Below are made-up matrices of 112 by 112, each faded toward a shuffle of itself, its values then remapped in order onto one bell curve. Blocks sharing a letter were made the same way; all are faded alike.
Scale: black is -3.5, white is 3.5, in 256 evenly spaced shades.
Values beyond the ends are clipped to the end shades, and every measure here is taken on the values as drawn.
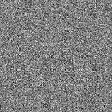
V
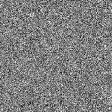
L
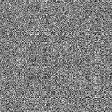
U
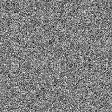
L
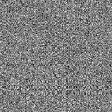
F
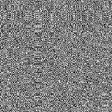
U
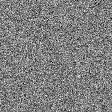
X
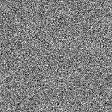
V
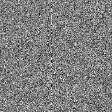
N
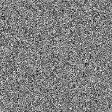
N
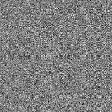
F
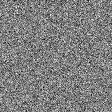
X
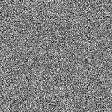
V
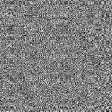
U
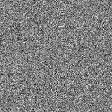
L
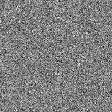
V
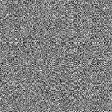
U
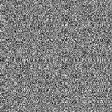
U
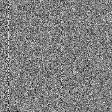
N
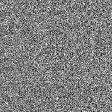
V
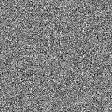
L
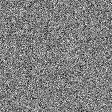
X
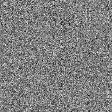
N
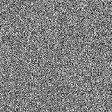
L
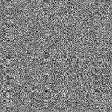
F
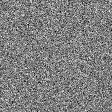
X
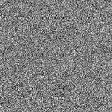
V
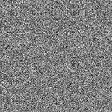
V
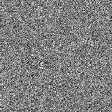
L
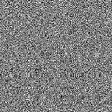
F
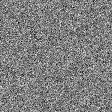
X
